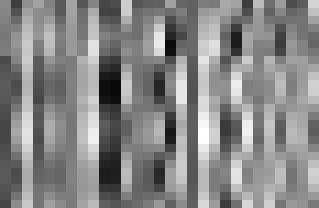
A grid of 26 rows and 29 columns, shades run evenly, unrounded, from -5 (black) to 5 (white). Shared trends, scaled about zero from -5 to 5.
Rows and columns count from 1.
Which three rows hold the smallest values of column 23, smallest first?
1, 2, 3
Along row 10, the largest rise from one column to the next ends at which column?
12
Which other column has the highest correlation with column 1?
7
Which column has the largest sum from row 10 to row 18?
19
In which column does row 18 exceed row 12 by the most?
15
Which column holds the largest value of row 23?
22
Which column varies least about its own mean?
18
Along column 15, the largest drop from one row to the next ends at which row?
8
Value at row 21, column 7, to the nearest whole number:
0
